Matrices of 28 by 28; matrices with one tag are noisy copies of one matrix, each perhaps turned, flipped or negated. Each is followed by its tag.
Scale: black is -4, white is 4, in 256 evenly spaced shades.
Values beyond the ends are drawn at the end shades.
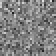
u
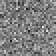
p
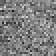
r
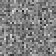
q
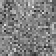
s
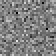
p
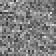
u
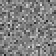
p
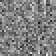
r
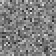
p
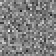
p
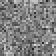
s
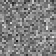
p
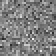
r
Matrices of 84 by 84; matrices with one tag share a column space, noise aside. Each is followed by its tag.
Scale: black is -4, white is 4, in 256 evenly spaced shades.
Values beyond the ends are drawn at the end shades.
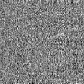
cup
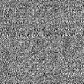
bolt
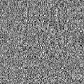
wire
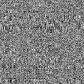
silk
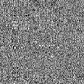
wire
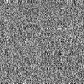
cup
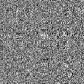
bolt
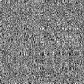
cup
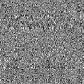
silk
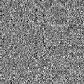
wire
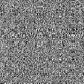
bolt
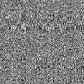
silk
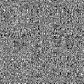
bolt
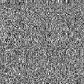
cup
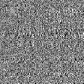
bolt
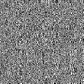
cup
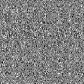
bolt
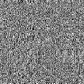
cup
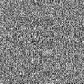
cup
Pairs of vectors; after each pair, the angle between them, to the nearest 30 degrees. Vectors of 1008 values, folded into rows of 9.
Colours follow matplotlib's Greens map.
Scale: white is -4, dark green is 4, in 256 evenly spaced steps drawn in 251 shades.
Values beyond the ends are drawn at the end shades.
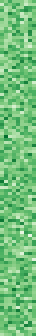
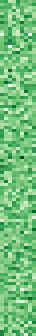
120 degrees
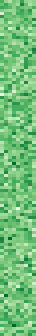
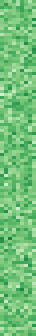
30 degrees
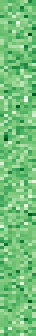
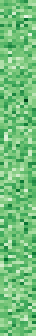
120 degrees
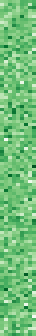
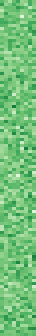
120 degrees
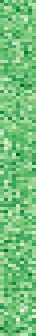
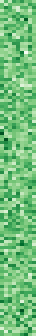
150 degrees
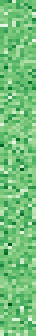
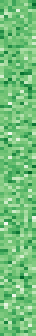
90 degrees
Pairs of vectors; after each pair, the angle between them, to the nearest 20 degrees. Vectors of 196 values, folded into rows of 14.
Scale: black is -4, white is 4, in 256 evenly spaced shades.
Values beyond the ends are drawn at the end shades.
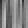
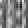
140 degrees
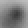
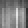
140 degrees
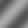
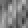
40 degrees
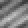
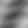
100 degrees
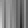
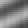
80 degrees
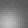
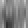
140 degrees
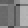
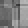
40 degrees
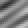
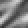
120 degrees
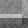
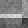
20 degrees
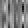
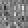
120 degrees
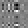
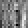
120 degrees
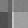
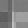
20 degrees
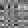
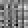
40 degrees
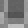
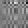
100 degrees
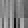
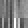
160 degrees
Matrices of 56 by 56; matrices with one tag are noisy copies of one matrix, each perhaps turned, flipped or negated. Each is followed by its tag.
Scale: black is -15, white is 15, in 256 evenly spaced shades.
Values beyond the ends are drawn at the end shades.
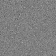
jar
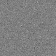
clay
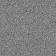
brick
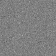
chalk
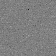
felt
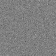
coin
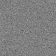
felt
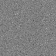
chalk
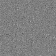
clay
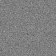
brick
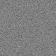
coin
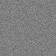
jar
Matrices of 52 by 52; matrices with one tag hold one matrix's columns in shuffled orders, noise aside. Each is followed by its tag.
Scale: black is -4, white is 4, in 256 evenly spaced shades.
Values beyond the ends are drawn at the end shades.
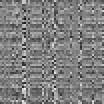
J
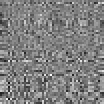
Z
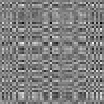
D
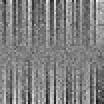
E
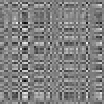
D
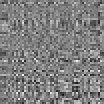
Z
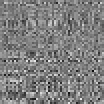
Z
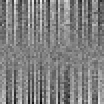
E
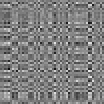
D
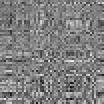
Z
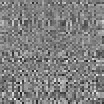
Z
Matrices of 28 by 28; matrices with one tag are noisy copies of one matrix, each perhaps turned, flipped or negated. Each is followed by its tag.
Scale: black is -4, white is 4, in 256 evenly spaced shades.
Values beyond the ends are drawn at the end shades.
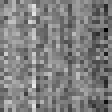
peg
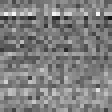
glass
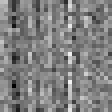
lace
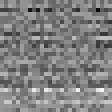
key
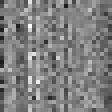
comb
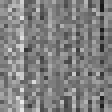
key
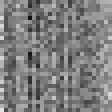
comb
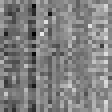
peg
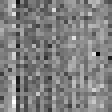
glass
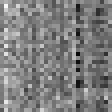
peg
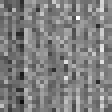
key
